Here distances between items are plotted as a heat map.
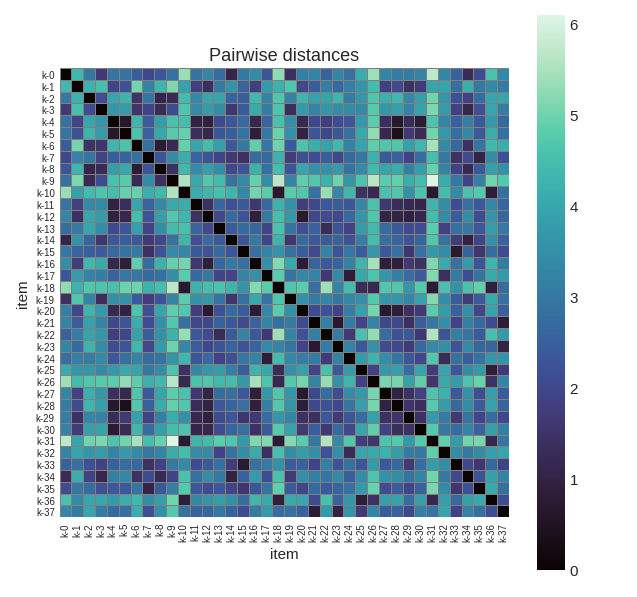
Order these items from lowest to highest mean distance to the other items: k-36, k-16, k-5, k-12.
k-12, k-5, k-16, k-36
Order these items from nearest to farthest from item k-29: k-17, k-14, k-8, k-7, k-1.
k-1, k-7, k-14, k-17, k-8
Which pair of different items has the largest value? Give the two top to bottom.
k-9, k-31
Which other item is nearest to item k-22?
k-13
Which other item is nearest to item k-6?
k-8
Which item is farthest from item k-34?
k-31
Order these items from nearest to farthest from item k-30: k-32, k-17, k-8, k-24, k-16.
k-16, k-24, k-17, k-32, k-8
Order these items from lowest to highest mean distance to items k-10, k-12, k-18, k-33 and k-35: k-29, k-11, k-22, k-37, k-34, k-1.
k-29, k-37, k-11, k-1, k-34, k-22
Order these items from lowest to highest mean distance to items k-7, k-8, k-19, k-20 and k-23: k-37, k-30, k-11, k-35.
k-35, k-37, k-11, k-30
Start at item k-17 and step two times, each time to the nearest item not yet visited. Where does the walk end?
k-32
